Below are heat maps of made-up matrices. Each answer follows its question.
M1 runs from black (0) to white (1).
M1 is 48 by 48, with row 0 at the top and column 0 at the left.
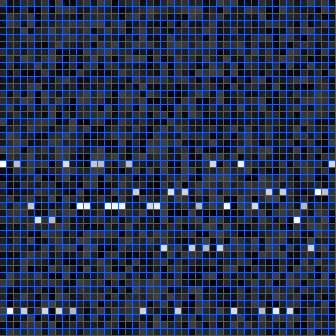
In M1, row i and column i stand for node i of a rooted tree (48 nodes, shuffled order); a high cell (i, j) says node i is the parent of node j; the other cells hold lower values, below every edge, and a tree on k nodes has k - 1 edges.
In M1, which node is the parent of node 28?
29
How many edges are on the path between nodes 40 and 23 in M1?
3
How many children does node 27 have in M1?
7
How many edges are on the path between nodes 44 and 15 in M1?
3
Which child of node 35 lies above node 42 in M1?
31
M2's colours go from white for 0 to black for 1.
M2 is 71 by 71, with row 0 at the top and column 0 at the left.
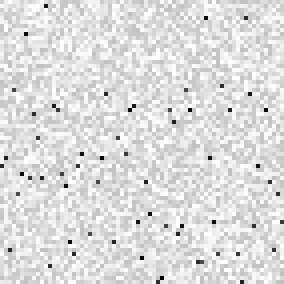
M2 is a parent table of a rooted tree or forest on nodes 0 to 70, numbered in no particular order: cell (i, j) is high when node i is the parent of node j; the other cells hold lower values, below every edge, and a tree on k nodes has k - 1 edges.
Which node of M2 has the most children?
27
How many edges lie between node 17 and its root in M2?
4
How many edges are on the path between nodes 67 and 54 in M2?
4
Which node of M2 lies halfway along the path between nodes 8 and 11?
70
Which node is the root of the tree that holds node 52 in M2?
21
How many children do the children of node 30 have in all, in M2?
2
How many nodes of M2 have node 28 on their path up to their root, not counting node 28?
2
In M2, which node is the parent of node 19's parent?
56
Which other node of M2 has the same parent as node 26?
62
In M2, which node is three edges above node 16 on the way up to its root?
58
